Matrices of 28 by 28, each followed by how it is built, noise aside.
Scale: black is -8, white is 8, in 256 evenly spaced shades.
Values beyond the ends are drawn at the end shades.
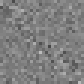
banded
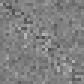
banded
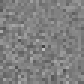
lower triangular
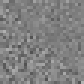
lower triangular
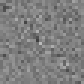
banded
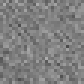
Toeplitz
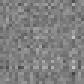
low rank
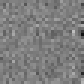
low rank
